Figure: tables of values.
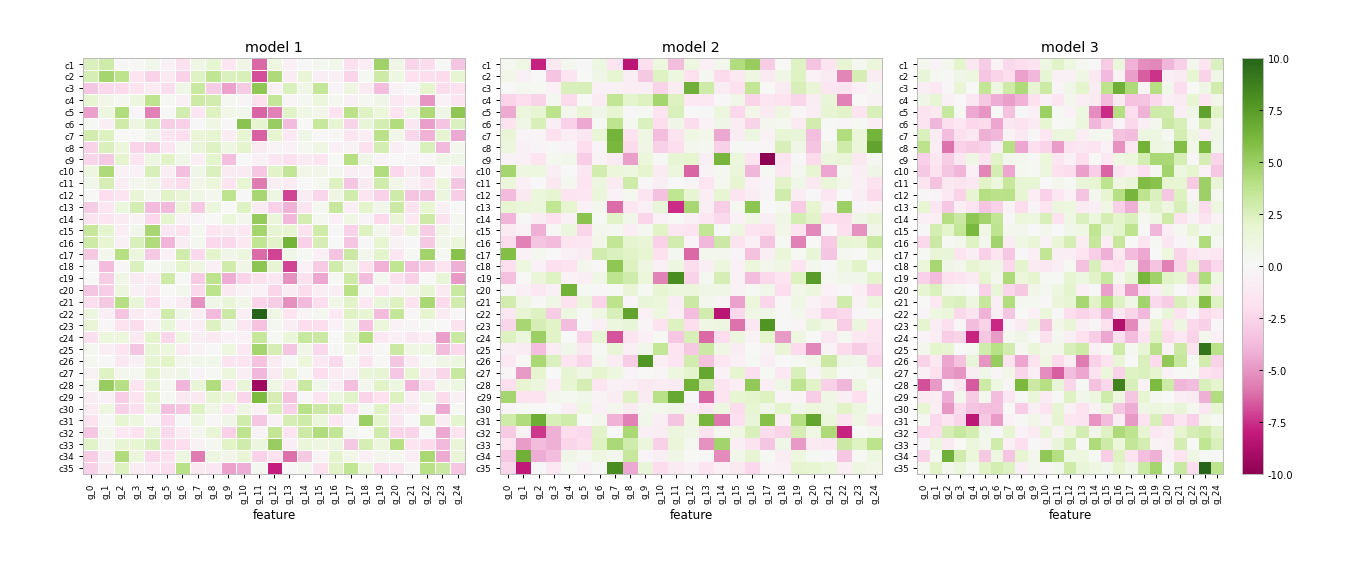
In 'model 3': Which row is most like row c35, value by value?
c25
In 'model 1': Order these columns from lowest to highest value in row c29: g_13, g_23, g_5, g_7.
g_13, g_23, g_7, g_5
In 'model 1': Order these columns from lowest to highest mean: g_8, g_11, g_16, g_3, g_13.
g_13, g_11, g_3, g_16, g_8
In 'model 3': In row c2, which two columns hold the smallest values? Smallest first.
g_19, g_18
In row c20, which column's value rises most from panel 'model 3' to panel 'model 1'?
g_17
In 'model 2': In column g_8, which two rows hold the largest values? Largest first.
c22, c32
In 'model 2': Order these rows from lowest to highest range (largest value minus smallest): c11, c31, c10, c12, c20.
c11, c12, c20, c10, c31
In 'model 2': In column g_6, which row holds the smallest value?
c21
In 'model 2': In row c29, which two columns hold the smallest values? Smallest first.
g_13, g_20
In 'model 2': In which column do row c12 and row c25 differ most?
g_10
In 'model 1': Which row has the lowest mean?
c19
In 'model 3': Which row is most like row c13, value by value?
c7
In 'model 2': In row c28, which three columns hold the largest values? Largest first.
g_12, g_16, g_19
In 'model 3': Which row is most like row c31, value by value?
c24
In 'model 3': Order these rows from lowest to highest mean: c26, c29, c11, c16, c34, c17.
c17, c26, c29, c34, c16, c11
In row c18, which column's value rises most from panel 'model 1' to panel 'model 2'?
g_13
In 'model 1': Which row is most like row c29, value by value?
c25
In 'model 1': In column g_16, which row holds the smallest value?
c17
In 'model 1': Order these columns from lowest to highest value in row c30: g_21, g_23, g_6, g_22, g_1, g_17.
g_23, g_6, g_17, g_21, g_22, g_1
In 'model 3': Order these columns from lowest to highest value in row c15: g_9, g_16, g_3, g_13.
g_9, g_13, g_16, g_3
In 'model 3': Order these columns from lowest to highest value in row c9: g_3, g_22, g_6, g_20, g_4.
g_3, g_22, g_4, g_6, g_20
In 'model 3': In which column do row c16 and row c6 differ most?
g_6
